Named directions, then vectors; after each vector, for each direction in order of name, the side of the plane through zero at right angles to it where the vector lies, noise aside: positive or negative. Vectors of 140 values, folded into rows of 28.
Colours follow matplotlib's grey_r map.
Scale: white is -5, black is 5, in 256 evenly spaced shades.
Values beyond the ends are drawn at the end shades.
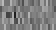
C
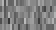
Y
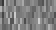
negative, negative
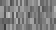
negative, positive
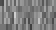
negative, negative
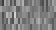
negative, negative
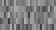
negative, positive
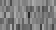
negative, positive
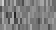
positive, positive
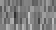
positive, positive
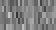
negative, positive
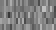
positive, negative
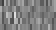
negative, negative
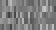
positive, negative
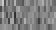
positive, positive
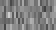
negative, positive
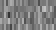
positive, negative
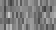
negative, positive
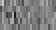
positive, positive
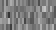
positive, negative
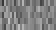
negative, negative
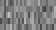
negative, positive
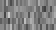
negative, positive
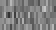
positive, negative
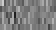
positive, positive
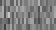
negative, positive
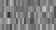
positive, negative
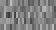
positive, negative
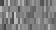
negative, negative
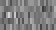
negative, positive
